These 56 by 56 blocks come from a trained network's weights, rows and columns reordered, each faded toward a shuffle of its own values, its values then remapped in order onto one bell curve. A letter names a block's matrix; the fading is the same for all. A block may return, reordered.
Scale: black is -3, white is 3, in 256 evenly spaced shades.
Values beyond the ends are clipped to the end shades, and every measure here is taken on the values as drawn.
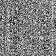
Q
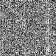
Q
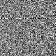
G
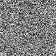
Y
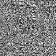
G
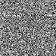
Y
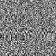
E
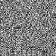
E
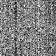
Q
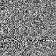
G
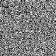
Y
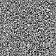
E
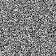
Y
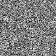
Y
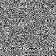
G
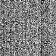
Q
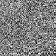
G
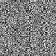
E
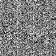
Q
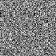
E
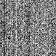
Q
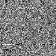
G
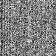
Q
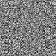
E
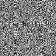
G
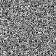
Y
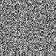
E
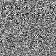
Y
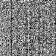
Q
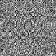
E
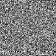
G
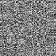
E
